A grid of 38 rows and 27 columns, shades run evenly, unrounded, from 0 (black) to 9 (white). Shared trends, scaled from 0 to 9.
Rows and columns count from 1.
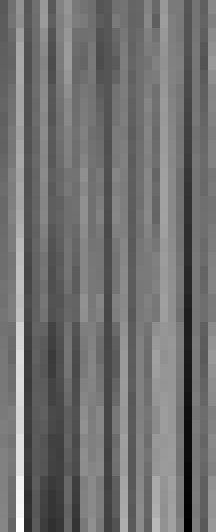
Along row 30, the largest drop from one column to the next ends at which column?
4
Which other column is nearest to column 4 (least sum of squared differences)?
7
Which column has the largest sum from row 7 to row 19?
3
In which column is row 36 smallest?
24
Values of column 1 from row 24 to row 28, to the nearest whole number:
4 4 4 4 4
